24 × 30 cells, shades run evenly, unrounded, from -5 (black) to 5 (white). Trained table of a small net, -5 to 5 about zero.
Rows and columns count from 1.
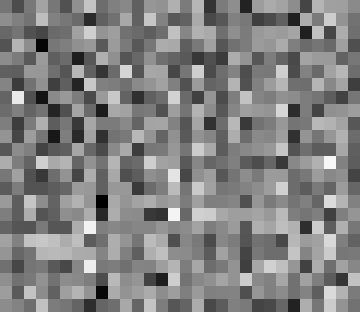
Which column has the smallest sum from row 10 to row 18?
9
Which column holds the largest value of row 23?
28
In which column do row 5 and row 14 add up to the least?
7
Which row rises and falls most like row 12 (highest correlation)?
15
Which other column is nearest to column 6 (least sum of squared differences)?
1
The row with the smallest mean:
5
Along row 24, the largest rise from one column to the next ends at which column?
26
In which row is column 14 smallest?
22
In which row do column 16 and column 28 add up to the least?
17
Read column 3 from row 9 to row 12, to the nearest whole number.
-1 0 1 0
